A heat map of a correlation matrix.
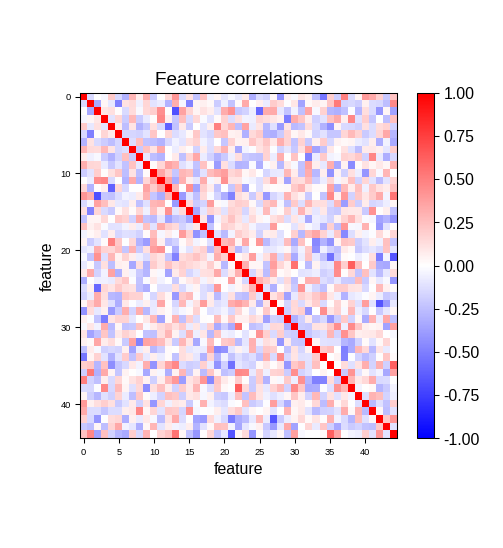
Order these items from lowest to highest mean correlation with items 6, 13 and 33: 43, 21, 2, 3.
2, 3, 21, 43
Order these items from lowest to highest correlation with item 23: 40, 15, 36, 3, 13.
15, 3, 13, 40, 36
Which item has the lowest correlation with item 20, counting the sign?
33
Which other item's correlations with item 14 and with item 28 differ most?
32
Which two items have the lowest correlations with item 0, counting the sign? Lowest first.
34, 28
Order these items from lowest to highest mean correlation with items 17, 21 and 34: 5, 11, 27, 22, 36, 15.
36, 5, 22, 15, 11, 27
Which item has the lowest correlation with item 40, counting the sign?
10
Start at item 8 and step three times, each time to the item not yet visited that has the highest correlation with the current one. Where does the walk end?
12
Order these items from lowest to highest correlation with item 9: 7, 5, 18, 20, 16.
16, 5, 18, 20, 7
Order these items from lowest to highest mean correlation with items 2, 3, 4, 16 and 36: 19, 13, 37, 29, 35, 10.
13, 29, 35, 37, 10, 19
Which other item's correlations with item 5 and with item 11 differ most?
27
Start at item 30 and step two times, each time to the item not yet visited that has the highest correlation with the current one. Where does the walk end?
38
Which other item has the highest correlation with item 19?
4
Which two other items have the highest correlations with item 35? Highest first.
44, 13
